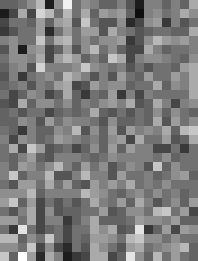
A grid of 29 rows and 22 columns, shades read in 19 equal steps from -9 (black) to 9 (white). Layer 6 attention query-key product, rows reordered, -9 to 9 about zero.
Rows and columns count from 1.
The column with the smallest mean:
9
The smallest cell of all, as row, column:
2, 16
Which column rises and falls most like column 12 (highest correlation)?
6
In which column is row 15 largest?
22
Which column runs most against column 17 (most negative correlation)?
3
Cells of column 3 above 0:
11
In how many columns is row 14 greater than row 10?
6
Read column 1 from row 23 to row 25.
2 -1 2
